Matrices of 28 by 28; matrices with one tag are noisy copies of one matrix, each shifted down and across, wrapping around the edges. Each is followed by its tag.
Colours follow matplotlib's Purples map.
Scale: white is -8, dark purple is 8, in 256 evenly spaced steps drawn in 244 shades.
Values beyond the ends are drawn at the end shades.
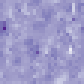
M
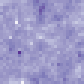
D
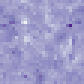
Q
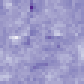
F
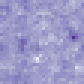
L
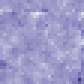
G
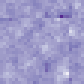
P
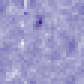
M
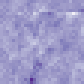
G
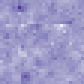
G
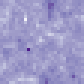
D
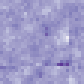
P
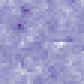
G
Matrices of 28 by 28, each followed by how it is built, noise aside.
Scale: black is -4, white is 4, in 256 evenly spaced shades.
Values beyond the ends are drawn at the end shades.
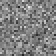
noise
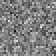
noise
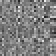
low rank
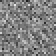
Toeplitz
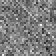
Toeplitz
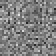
blocks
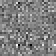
low rank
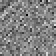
Hankel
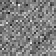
Hankel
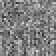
blocks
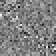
block diagonal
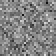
Toeplitz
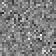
block diagonal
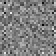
low rank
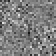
block diagonal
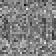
blocks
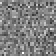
blocks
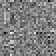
low rank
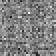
blocks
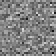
low rank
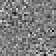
block diagonal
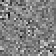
block diagonal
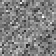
Hankel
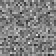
repeating columns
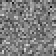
repeating columns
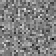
noise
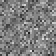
Hankel
